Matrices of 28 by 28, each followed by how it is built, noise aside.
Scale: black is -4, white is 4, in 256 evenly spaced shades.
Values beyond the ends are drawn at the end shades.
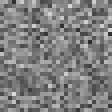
blocks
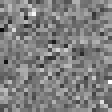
block diagonal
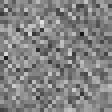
Toeplitz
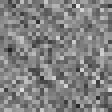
Toeplitz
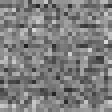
blocks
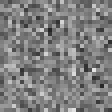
blocks
